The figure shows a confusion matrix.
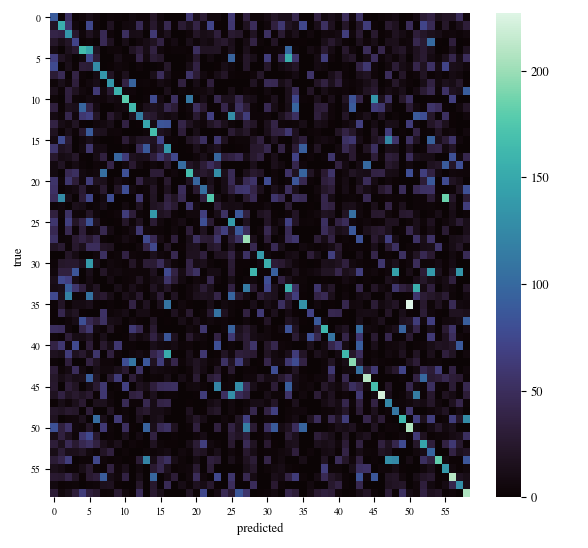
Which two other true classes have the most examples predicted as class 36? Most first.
39, 7
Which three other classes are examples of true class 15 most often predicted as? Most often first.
47, 53, 1
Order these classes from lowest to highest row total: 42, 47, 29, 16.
47, 29, 16, 42
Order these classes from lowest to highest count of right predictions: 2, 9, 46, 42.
2, 9, 42, 46
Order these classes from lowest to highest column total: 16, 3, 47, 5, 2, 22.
22, 3, 47, 16, 2, 5
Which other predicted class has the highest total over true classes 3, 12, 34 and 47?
25
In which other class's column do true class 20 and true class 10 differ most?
45
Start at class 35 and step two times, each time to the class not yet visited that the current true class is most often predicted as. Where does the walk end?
27
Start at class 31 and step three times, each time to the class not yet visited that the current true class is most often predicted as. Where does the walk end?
5
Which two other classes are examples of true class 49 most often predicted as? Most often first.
58, 6
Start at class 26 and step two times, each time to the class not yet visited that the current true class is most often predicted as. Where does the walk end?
11
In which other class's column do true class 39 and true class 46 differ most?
51
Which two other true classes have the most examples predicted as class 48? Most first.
31, 54
